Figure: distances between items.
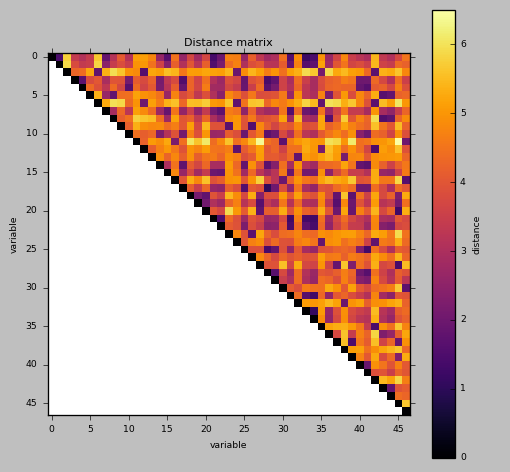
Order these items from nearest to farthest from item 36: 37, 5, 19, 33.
5, 33, 19, 37
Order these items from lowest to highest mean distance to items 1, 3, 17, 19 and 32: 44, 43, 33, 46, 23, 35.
33, 44, 43, 46, 23, 35
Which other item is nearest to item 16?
46
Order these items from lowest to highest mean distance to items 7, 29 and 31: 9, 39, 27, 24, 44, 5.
44, 5, 27, 39, 9, 24
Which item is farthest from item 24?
45
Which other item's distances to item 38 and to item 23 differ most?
9
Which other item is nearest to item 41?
25
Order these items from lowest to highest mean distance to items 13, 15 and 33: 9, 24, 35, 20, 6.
20, 9, 24, 35, 6
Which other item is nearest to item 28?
17
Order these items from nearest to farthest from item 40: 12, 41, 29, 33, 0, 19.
41, 29, 0, 33, 19, 12
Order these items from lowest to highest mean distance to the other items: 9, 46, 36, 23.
36, 46, 9, 23
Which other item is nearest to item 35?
42
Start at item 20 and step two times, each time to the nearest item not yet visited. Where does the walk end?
27
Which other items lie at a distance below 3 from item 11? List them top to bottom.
16, 30, 46
